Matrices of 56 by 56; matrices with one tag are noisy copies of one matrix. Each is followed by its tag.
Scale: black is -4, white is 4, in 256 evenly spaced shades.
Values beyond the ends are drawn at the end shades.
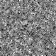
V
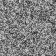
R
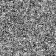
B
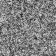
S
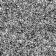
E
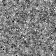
R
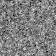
B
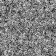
E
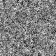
R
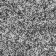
E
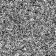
B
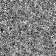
V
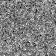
B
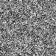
V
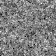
E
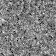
S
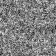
E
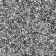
R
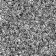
S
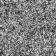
E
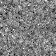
E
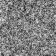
S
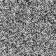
R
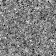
R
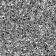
B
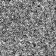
B
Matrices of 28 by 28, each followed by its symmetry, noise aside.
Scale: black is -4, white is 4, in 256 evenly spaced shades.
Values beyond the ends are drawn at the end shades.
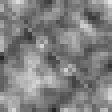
symmetric across the other diagonal.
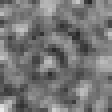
symmetric across the other diagonal.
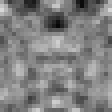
mirrored left to right.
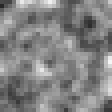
symmetric across the other diagonal.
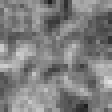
antisymmetric.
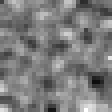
no symmetry.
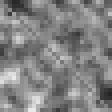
symmetric across the other diagonal.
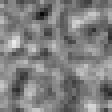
antisymmetric.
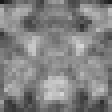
mirrored left to right.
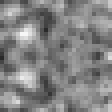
mirrored top to bottom.
